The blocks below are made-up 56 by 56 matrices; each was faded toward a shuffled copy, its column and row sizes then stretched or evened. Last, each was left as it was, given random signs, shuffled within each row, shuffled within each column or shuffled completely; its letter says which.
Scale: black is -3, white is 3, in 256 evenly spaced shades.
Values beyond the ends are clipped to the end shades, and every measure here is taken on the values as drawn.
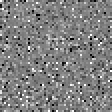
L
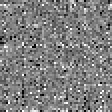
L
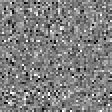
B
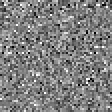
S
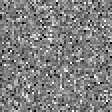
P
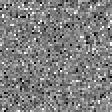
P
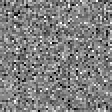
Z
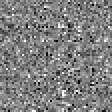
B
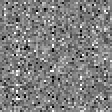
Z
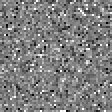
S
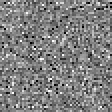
S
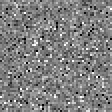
P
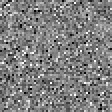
P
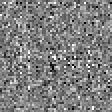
L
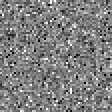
P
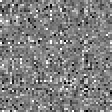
B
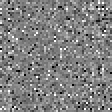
L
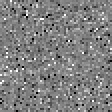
P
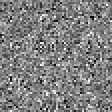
L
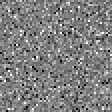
P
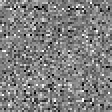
B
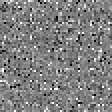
B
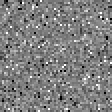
P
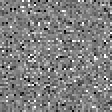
B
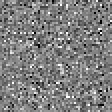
L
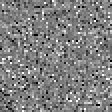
P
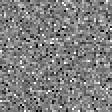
P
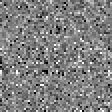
L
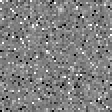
P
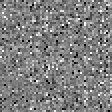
Z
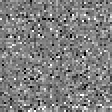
B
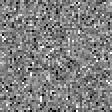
P
